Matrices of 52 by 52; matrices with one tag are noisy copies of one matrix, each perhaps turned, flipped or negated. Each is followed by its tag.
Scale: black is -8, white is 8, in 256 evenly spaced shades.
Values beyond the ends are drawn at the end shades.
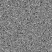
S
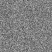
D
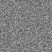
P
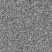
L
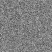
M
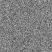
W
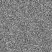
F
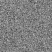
L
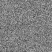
L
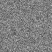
M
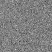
W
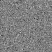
L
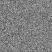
D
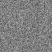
D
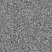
D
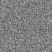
L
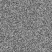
F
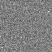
P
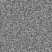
P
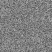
L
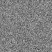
F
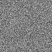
D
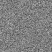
W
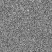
W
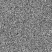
L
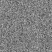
D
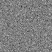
P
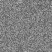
L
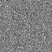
P
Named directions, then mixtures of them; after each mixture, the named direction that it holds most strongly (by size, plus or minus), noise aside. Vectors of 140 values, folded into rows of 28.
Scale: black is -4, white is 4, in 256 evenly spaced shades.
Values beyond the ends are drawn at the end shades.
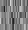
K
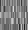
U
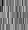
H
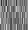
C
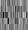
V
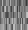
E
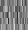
H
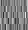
V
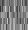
H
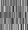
U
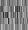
V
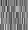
C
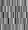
V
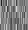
C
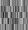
V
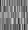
U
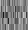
V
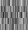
V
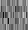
V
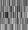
E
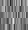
K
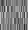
C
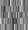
K
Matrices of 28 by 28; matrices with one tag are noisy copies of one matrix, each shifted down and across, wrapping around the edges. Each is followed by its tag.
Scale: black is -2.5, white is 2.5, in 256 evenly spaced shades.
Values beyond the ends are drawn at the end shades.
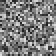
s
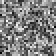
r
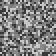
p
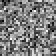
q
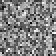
p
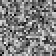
r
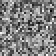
p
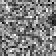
q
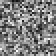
q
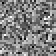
q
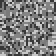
s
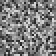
r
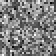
p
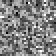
s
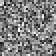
s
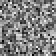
r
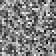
r
